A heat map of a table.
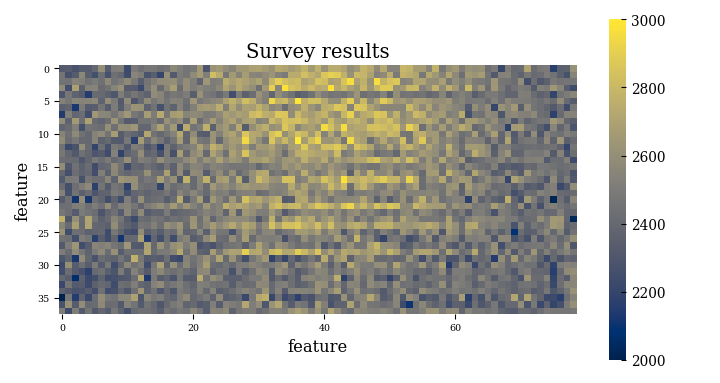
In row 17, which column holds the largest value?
43
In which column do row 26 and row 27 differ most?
13
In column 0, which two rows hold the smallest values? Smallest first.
35, 7
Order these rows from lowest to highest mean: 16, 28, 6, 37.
37, 16, 6, 28
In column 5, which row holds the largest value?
7
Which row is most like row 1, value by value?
12
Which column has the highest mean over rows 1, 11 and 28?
36
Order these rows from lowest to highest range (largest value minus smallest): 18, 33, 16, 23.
33, 16, 18, 23
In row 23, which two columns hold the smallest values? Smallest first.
78, 11
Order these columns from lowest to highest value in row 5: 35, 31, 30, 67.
67, 31, 30, 35
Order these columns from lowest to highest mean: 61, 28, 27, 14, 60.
14, 61, 60, 27, 28
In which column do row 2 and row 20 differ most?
48
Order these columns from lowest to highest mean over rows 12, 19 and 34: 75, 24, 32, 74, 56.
75, 74, 24, 32, 56
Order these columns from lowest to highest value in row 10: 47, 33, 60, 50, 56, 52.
52, 60, 56, 47, 50, 33
